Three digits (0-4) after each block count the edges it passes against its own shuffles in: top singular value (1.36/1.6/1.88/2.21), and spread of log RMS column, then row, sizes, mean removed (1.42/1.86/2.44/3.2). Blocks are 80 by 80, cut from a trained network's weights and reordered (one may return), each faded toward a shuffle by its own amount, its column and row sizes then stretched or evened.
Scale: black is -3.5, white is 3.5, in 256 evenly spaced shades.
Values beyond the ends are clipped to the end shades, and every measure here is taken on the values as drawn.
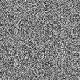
3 0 0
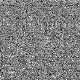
1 1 1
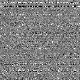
3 1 3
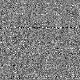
0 1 3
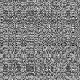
4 1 0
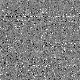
1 1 2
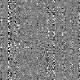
1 4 0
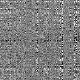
3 4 1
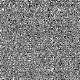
0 2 1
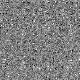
0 1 2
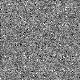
0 1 1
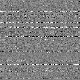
4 0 4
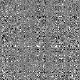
1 4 3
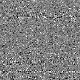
2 1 2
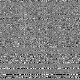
2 0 4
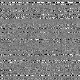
2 0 4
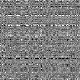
4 2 3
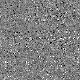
0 2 1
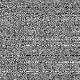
4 0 3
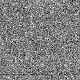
0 0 1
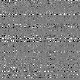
1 2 4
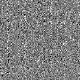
1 3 1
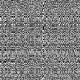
4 2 1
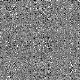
0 3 2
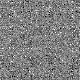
0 2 1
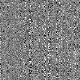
0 4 1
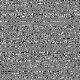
1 0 4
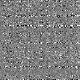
1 2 4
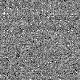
1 1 0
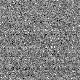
2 1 0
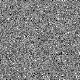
0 1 2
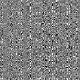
3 4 1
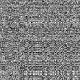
4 1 1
